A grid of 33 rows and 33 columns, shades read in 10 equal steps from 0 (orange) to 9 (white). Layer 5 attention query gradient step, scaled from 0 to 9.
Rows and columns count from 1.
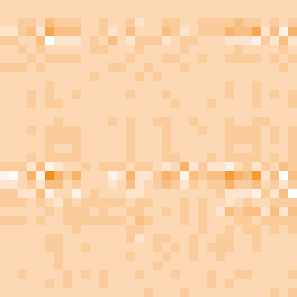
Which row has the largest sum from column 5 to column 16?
22
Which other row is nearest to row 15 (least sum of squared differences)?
7
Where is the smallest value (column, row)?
6, 20
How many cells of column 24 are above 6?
1
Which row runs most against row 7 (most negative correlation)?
5
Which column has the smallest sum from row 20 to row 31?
26
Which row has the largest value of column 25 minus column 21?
19
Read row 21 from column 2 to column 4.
7 6 5
